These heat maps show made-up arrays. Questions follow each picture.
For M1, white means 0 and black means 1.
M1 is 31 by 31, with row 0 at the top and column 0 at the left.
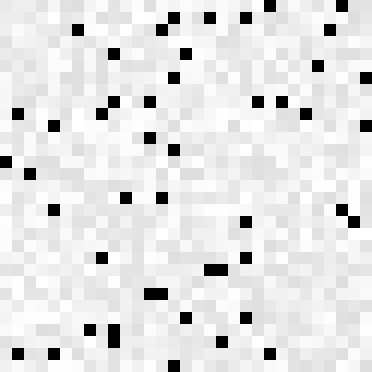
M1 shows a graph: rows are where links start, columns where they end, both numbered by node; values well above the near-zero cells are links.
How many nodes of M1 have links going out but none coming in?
4
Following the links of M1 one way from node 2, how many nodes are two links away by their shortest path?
5
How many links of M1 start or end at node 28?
4
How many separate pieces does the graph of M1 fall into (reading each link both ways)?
3
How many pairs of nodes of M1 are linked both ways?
2
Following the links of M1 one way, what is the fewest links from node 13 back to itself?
7
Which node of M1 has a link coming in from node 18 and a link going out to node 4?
node 29
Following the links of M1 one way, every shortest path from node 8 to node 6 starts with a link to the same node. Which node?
node 12
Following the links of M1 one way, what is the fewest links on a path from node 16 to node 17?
4
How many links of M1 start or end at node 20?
4
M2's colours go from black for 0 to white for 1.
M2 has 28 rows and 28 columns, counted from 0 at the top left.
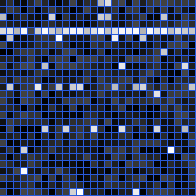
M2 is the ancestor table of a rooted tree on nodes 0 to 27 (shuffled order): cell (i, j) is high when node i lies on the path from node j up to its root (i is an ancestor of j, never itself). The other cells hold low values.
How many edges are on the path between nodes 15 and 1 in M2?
6
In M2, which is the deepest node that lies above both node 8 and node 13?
4
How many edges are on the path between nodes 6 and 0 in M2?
5
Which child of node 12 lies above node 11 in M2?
27
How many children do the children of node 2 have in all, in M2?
3
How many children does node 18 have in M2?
2
